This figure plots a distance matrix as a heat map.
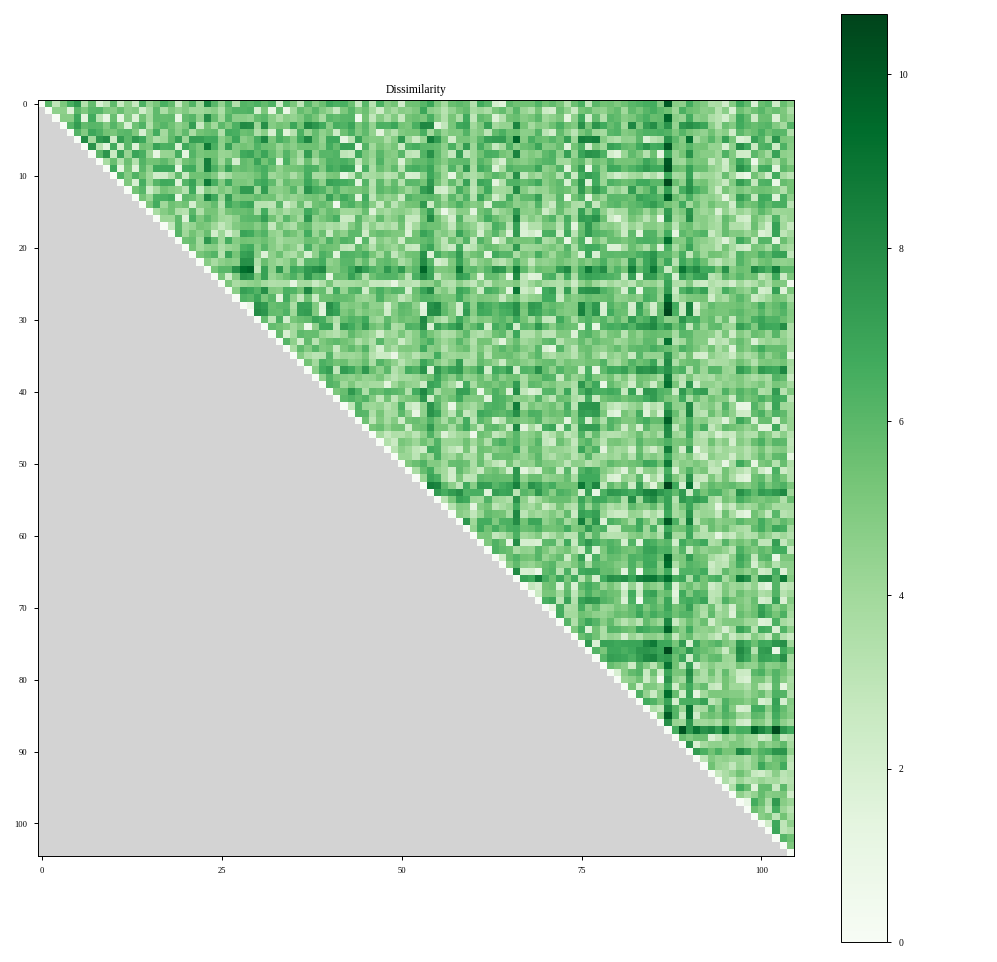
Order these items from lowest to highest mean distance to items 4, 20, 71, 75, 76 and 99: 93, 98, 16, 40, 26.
93, 98, 16, 40, 26
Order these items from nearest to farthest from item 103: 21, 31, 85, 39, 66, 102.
39, 85, 102, 21, 31, 66
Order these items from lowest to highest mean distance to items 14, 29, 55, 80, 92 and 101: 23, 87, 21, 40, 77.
21, 40, 77, 23, 87
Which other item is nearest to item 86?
80
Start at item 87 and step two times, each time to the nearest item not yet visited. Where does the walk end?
30
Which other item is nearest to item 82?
91
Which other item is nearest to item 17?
74
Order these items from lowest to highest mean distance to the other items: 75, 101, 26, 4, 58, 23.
101, 4, 26, 58, 75, 23
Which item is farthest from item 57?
66
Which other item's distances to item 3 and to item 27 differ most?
38
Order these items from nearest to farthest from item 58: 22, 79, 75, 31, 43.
43, 79, 22, 31, 75
